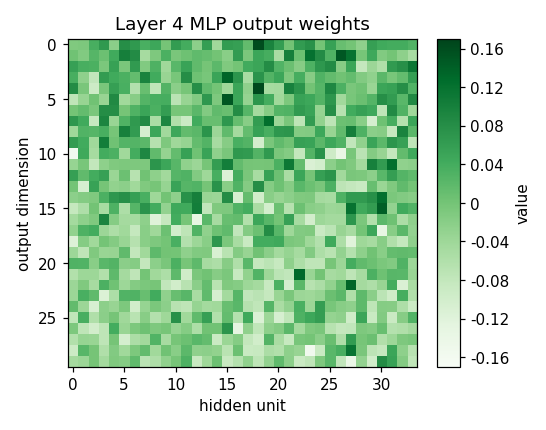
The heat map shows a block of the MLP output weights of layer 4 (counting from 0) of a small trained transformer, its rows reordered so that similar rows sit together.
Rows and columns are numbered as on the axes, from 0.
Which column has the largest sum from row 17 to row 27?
22
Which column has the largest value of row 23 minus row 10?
26
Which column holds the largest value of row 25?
10
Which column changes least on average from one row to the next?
4
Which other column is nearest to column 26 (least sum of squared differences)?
5
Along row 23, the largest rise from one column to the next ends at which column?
32
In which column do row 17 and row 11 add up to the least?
24
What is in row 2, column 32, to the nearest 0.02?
0.08
